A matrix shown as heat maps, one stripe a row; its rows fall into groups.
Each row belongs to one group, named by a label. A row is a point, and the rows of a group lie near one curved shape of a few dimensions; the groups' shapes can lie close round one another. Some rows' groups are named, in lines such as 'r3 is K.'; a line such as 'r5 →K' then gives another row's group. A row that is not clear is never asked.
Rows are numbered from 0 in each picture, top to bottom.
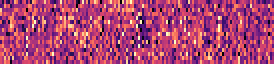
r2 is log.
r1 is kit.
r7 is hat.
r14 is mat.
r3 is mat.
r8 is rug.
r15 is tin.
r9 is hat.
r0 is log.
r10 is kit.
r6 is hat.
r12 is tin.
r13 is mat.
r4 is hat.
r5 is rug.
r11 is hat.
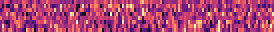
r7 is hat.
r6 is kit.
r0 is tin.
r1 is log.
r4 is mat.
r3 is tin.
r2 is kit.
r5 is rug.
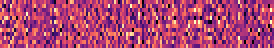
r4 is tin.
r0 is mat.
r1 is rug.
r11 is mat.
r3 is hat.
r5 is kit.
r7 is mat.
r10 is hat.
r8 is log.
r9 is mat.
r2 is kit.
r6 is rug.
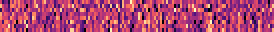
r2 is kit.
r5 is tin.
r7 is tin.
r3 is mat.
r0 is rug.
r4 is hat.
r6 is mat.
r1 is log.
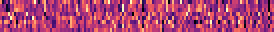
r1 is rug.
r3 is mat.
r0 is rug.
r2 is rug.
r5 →tin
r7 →tin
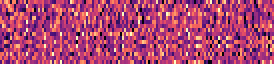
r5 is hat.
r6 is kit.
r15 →kit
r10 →kit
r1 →mat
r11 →rug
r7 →mat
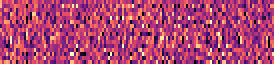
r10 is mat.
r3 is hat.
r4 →log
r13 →tin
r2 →tin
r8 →hat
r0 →mat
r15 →tin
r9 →mat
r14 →rug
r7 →mat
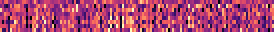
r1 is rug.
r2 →log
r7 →rug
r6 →log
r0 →tin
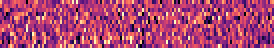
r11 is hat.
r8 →hat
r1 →mat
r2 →kit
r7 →hat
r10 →rug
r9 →log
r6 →mat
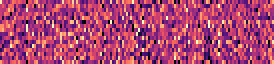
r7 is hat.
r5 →tin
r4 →rug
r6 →mat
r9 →kit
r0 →log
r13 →hat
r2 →mat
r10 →rug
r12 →kit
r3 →tin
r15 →log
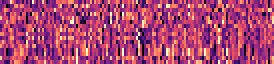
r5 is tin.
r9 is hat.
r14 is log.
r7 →hat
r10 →hat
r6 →kit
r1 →rug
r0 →hat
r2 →kit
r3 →log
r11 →hat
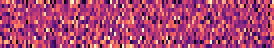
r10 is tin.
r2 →mat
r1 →mat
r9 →rug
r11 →log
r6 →rug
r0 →tin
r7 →tin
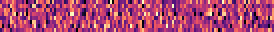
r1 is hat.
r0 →tin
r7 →kit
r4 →mat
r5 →hat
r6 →rug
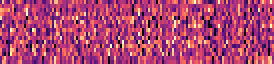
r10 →rug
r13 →rug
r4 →log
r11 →log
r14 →kit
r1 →mat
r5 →kit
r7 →hat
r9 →kit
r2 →mat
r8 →hat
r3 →hat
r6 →kit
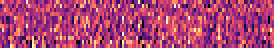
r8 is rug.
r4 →rug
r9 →hat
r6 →hat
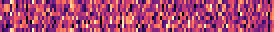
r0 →hat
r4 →log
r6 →rug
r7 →hat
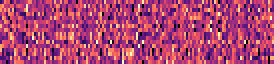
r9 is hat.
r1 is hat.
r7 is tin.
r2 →mat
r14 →mat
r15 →rug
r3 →hat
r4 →kit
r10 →tin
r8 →hat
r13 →log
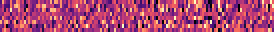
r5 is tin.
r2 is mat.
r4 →kit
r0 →kit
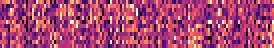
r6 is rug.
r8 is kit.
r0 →tin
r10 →log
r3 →hat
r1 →log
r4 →log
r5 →tin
